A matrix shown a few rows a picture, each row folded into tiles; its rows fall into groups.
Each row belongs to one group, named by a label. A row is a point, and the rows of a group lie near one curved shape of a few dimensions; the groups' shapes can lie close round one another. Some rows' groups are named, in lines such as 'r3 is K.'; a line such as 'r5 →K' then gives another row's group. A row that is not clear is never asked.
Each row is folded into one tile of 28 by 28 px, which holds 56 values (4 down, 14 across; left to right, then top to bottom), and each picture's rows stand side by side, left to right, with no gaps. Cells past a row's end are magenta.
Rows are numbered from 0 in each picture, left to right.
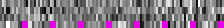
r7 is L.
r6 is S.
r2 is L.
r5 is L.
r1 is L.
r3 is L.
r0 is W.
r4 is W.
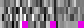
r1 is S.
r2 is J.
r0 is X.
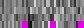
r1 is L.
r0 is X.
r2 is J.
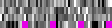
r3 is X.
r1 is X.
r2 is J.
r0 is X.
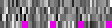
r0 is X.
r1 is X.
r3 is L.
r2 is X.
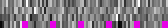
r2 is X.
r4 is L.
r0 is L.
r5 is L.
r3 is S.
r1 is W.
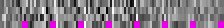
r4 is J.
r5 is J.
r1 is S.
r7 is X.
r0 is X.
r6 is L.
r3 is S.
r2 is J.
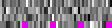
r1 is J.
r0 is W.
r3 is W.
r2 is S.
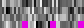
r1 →S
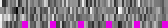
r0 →L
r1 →X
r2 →L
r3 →L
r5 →S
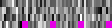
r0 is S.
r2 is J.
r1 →X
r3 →L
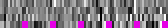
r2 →S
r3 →S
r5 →X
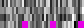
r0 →W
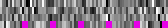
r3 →J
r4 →S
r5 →S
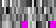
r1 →S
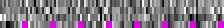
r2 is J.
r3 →S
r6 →L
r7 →L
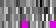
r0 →X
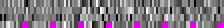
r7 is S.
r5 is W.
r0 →W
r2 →W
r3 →S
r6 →S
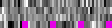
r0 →X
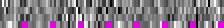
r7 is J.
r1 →X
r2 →X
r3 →L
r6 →W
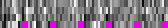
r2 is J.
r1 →S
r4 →J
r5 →W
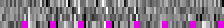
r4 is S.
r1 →J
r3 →J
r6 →L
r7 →W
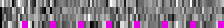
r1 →L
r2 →L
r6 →W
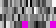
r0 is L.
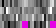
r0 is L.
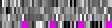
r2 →X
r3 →X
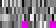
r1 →X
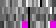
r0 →L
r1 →J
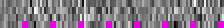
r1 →W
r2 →J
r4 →X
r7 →W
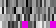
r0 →S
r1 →X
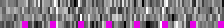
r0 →L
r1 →L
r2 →J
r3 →X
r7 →S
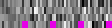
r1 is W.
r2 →W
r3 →S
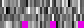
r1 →J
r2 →S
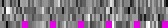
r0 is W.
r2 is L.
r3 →X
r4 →L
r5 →W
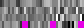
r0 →X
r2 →X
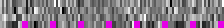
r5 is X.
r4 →L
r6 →L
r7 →L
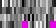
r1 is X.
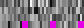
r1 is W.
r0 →J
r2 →J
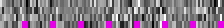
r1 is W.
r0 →S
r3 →L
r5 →X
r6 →S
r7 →J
